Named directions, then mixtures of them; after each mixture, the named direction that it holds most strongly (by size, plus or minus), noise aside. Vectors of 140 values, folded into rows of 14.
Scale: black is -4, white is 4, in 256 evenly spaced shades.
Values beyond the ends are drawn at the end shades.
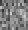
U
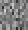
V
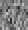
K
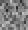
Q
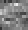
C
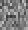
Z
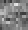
C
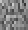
Z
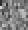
U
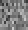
U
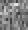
C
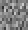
V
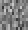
V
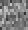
Z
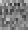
U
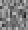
U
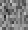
Z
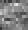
C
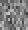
K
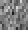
V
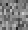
V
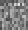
U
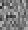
Z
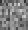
U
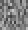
Z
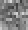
C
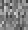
Z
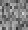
V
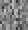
V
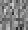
V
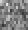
U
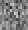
V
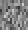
K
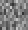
V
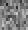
Q
